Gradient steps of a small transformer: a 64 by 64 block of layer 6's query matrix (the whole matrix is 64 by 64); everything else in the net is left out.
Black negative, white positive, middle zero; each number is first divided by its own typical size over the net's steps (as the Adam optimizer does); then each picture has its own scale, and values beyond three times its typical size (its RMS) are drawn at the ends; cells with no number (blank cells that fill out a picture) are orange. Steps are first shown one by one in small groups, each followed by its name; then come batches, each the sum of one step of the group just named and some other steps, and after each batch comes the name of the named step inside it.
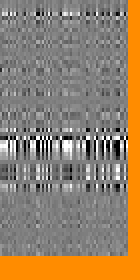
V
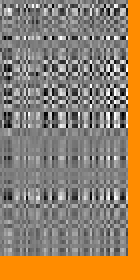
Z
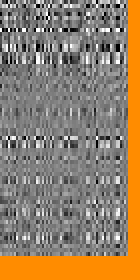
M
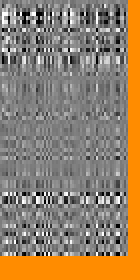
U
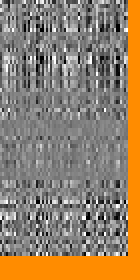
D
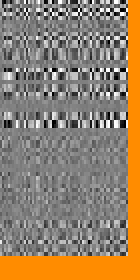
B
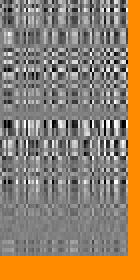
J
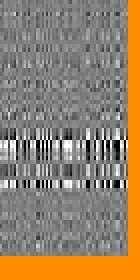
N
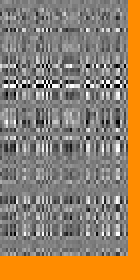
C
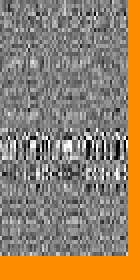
V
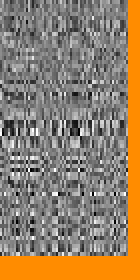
J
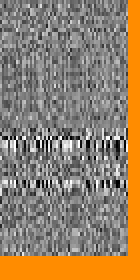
N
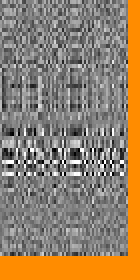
Z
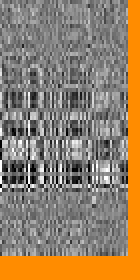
J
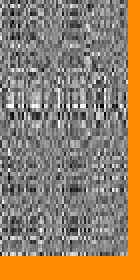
J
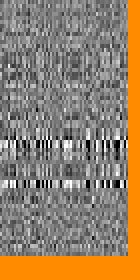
N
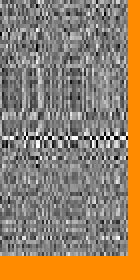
M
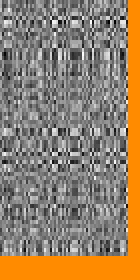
Z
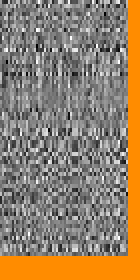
M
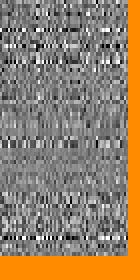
M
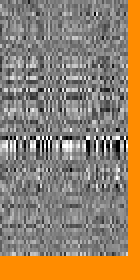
V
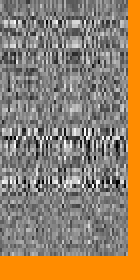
N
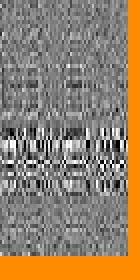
N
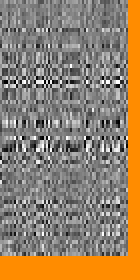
C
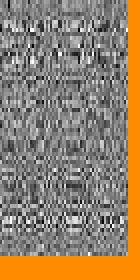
D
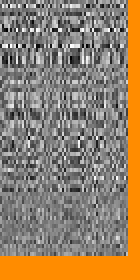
M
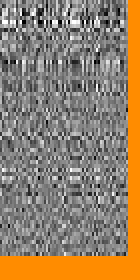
U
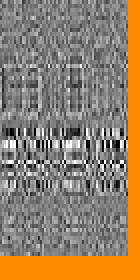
N
